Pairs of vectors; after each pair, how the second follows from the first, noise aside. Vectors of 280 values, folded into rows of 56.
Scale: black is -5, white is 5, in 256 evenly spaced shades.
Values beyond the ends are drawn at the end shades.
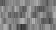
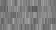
wrapped around, shrunk.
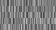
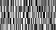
scaled up.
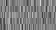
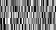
scaled up.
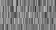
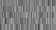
reversed, shrunk.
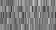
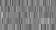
wrapped around, shrunk.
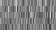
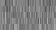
reversed, shrunk.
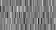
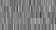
reversed, shrunk.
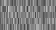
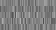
wrapped around, shrunk.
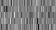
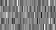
reversed, negated.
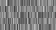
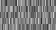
reversed.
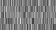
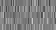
negated, partly zeroed.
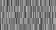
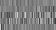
negated, partly zeroed.
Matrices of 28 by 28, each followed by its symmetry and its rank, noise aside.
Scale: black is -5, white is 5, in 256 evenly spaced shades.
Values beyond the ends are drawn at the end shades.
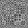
symmetric, rank two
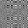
no symmetry, rank one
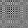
symmetric, rank one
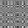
no symmetry, rank one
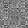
no symmetry, rank three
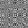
antisymmetric, rank two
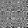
no symmetry, rank three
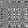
no symmetry, rank two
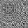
symmetric, rank three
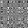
no symmetry, rank two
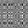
no symmetry, rank one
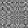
no symmetry, rank two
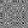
symmetric, rank three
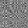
no symmetry, rank two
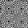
symmetric, rank three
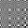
symmetric, rank one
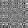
antisymmetric, rank two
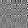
no symmetry, rank one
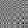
symmetric, rank one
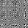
symmetric, rank three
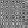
antisymmetric, rank two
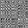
no symmetry, rank two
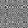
no symmetry, rank two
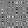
antisymmetric, rank two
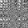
symmetric, rank two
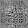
symmetric, rank three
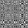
antisymmetric, rank two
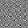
no symmetry, rank three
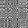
no symmetry, rank three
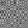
no symmetry, rank three
